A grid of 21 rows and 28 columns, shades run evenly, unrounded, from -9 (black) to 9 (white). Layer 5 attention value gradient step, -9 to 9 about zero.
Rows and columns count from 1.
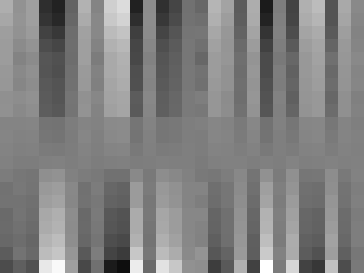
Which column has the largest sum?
10
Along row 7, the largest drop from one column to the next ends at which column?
11
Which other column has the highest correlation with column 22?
8
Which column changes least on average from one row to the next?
15
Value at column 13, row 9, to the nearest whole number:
-2
